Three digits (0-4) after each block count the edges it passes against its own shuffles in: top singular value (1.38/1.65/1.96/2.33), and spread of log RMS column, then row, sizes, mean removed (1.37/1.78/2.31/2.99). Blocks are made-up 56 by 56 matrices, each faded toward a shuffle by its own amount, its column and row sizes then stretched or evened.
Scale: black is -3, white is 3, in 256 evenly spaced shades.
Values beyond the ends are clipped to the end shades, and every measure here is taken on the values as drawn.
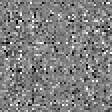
1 2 2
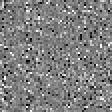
1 2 0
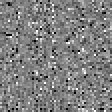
1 2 0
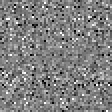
0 1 2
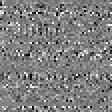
2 0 4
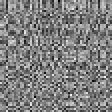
4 2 1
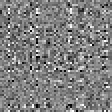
3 3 3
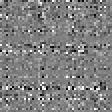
2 3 4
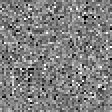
0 1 1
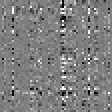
4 4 2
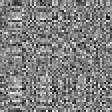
4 0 2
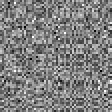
4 0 0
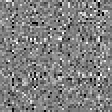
3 3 1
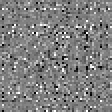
0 2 3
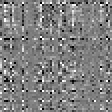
4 4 3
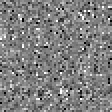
0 2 1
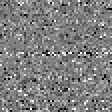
1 0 3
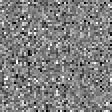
1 2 2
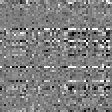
4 3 4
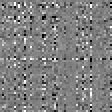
2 4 3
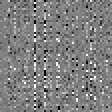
3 4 0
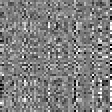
4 4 3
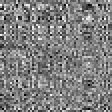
4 2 3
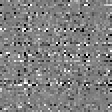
2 2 4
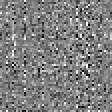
0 4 2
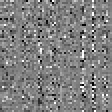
2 4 2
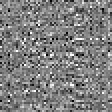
3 3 2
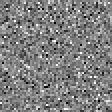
0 0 0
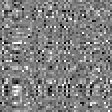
4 1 3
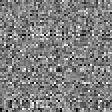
3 0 3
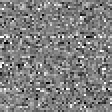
1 0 3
